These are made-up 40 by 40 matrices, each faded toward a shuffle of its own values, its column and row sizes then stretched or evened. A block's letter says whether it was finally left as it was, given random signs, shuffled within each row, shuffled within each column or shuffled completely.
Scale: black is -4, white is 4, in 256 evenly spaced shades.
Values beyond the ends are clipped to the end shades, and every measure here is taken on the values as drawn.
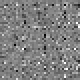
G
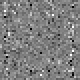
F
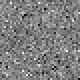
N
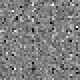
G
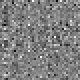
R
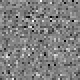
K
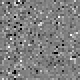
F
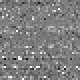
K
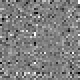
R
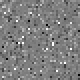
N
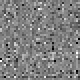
R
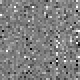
F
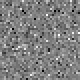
N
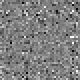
G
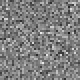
N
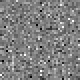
F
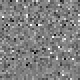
K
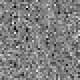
F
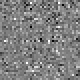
G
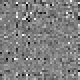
R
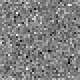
N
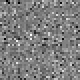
G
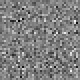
R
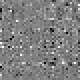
R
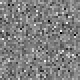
N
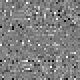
K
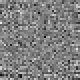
R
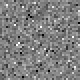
N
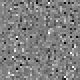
F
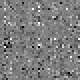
G
